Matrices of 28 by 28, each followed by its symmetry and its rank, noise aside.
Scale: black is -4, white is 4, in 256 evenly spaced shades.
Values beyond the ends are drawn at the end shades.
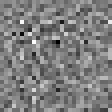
no symmetry, rank five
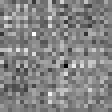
symmetric, rank five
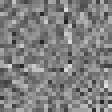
symmetric, rank six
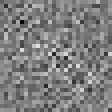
symmetric, rank seven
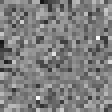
symmetric, rank seven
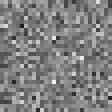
no symmetry, rank seven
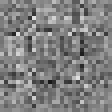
symmetric, rank five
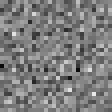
symmetric, rank six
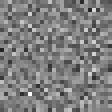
no symmetry, rank seven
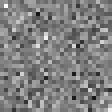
symmetric, rank seven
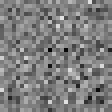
symmetric, rank seven
